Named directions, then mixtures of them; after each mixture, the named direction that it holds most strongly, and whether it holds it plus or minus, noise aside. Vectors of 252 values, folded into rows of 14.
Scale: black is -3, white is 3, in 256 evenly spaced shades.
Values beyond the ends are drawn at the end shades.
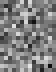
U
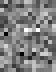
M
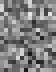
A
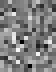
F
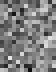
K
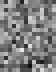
U, minus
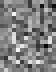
F, plus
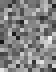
K, plus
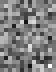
U, minus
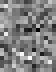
M, minus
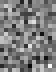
U, minus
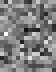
M, minus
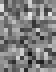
A, plus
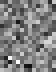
K, plus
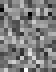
A, minus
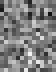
A, minus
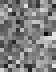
K, plus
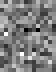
M, minus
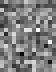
M, plus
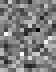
M, minus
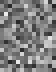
K, plus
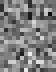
A, minus
